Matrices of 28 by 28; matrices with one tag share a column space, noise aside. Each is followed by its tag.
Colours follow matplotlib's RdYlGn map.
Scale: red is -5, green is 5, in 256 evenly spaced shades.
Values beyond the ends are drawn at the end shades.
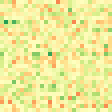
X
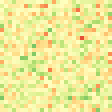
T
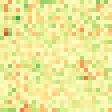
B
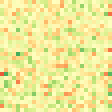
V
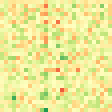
T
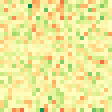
B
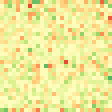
B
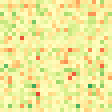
V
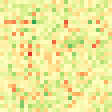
X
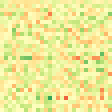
T
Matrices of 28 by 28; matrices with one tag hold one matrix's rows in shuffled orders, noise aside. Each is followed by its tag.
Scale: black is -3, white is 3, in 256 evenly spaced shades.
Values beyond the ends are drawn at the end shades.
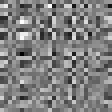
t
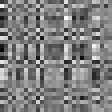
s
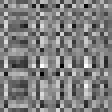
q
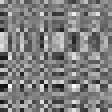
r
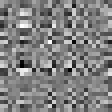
t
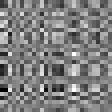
r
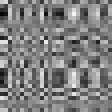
r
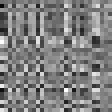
s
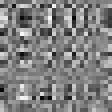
t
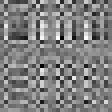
q
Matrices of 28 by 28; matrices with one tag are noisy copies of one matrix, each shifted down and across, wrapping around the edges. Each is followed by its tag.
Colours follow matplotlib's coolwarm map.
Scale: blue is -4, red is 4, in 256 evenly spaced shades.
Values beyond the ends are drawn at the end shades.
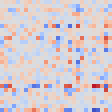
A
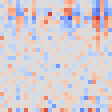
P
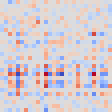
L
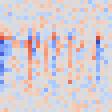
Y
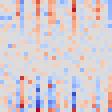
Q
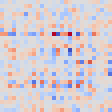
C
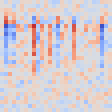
Y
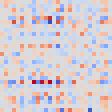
C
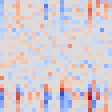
Y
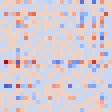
A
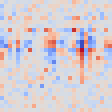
P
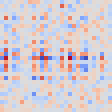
L
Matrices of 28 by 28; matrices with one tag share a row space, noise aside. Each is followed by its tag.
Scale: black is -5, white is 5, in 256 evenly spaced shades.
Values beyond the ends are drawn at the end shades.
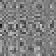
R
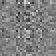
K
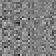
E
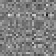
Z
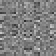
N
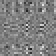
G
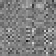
Z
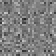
E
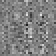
G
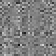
E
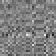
Z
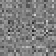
Z
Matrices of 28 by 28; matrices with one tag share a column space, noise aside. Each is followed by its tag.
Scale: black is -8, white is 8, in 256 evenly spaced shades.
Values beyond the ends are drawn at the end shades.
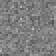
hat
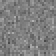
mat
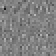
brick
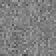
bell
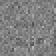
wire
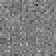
bell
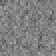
mat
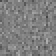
mat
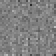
bell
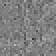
bell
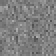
brick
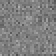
hat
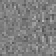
brick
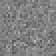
wire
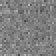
bell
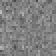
mat
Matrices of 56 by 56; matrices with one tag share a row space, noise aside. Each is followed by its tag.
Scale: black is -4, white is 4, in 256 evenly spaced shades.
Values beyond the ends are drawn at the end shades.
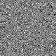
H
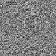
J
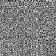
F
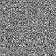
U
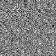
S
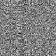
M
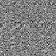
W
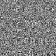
M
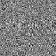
M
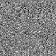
W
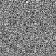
J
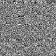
M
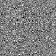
M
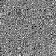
H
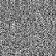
W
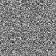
W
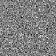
F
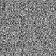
U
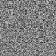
F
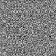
U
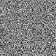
H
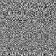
U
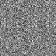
M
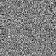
H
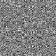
M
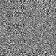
U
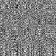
S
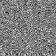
S
